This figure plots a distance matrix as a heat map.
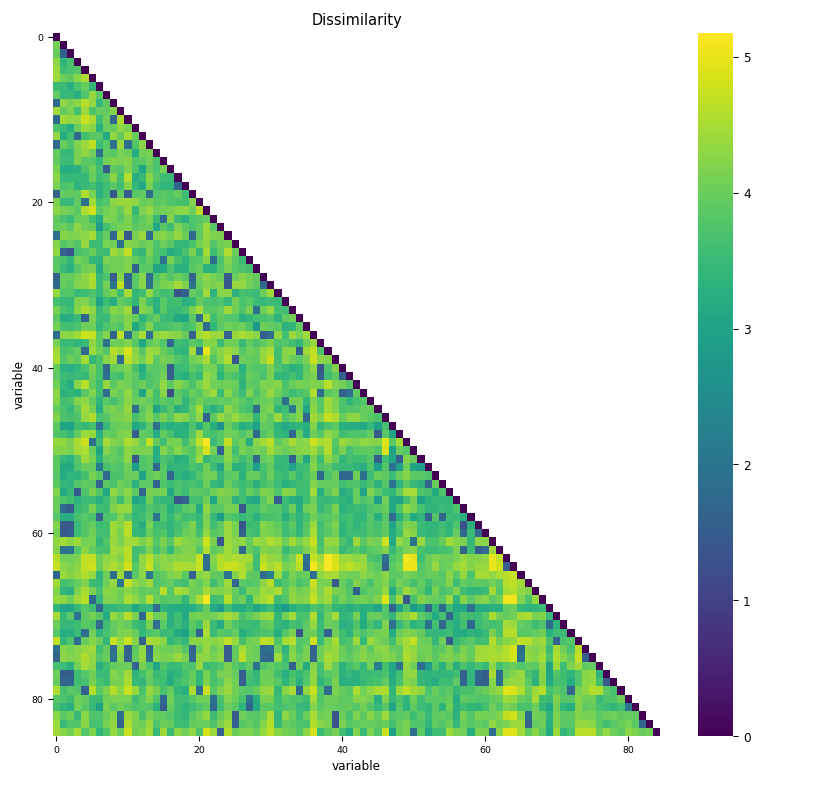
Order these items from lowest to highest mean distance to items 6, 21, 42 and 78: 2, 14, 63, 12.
2, 14, 63, 12
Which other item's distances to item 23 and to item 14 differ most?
61
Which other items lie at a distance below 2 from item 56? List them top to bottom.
17, 18, 31
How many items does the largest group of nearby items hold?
12
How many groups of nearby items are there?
15
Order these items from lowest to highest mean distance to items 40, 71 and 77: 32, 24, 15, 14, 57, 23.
57, 14, 32, 23, 15, 24
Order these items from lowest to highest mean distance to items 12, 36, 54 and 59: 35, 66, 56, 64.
56, 35, 66, 64
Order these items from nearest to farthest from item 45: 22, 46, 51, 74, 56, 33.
51, 33, 56, 22, 46, 74
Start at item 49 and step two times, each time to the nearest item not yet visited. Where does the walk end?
5
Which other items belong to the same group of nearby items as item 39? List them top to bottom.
9, 25, 66, 82, 83
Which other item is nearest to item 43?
16
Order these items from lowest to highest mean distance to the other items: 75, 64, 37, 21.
37, 75, 21, 64
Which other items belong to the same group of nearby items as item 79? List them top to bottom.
4, 20, 34, 38, 72
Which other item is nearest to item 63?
64
